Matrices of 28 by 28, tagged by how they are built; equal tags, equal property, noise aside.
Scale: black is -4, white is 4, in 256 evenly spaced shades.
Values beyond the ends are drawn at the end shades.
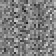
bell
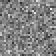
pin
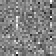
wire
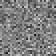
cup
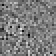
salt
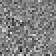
salt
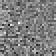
salt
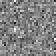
wire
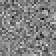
pin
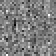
wire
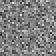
bell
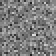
bell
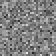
bell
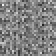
bell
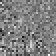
salt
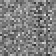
bell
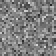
pin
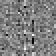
wire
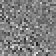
salt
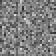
bell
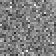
pin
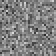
pin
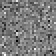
wire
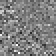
salt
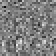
cup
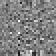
cup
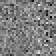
wire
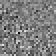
salt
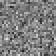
pin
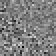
salt
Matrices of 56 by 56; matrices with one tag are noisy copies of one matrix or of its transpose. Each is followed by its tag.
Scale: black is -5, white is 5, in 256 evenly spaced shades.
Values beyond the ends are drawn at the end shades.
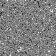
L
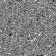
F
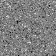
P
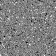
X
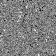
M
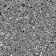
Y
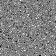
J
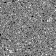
L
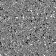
X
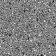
F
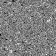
L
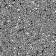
Y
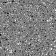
L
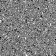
J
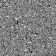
P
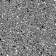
X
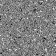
F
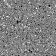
P
